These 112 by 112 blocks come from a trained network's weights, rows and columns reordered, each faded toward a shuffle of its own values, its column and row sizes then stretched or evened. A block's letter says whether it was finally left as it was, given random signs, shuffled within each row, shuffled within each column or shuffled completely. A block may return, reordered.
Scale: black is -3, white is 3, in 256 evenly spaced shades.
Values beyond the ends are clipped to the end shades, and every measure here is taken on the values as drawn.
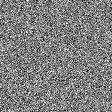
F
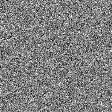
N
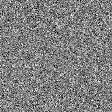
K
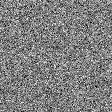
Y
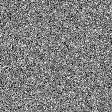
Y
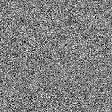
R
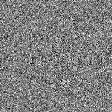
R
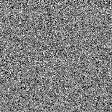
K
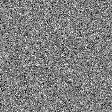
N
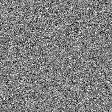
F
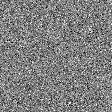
F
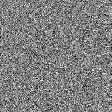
R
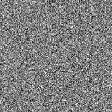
R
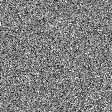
Y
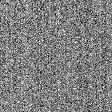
R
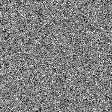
F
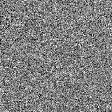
R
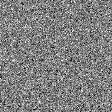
K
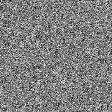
R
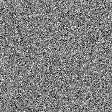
K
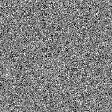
R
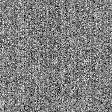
N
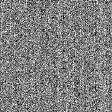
R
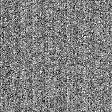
R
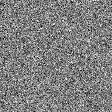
N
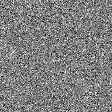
N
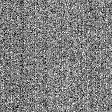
N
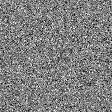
F
